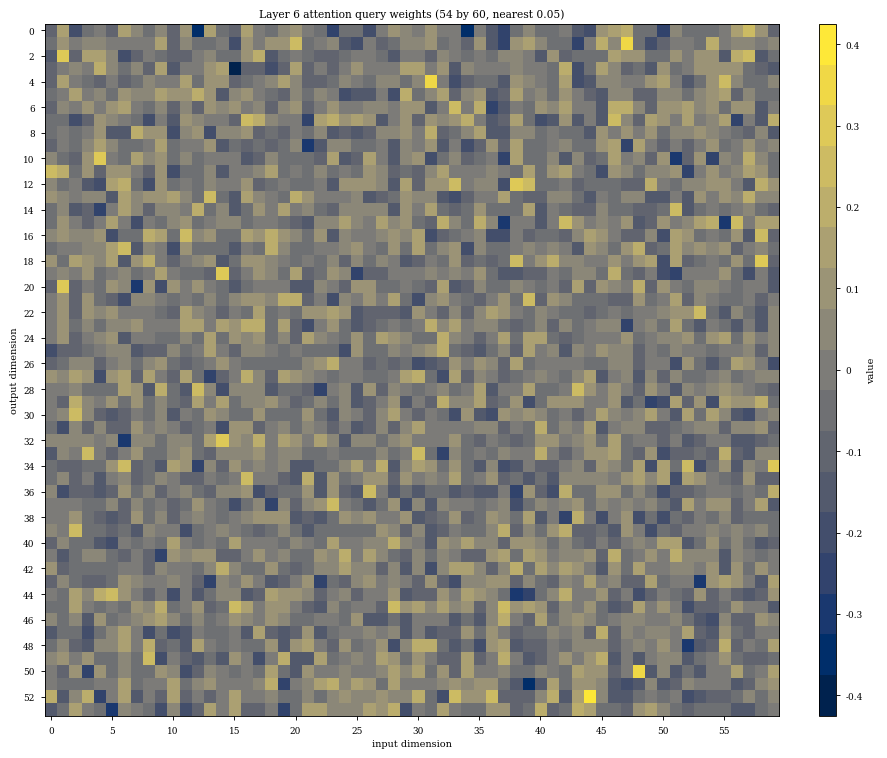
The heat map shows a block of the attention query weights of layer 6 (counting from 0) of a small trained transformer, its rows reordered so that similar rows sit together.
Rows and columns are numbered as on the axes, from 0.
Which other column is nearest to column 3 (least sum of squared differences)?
41
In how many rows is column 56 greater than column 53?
23
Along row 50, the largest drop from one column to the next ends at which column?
49
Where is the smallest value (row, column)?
3, 15
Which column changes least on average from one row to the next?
46
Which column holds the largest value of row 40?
28
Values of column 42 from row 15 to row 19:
0.25 -0.1 0 0.05 -0.05
